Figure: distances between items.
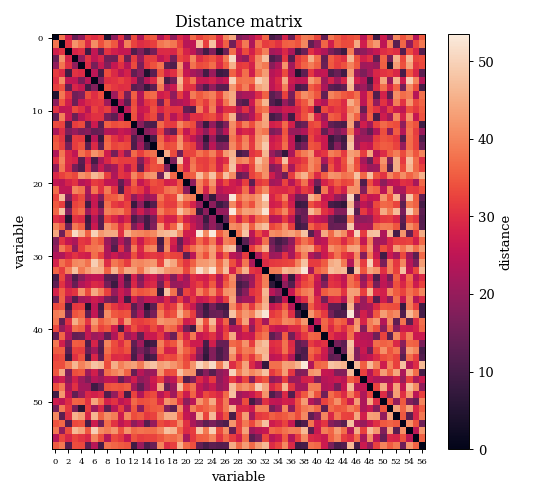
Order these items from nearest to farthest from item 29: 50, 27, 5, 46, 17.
50, 5, 17, 46, 27
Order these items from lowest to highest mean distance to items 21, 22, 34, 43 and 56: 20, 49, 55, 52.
49, 20, 55, 52
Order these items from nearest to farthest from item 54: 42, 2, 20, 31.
31, 20, 2, 42
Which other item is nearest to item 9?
34
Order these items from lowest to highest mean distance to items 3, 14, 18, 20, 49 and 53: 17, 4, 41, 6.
41, 4, 6, 17
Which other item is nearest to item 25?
2
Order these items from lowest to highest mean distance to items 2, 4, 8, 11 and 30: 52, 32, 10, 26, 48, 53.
10, 53, 48, 26, 52, 32
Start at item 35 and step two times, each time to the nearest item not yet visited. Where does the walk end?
28
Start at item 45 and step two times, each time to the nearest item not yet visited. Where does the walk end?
39
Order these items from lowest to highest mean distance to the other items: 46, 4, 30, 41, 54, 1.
41, 30, 4, 46, 1, 54
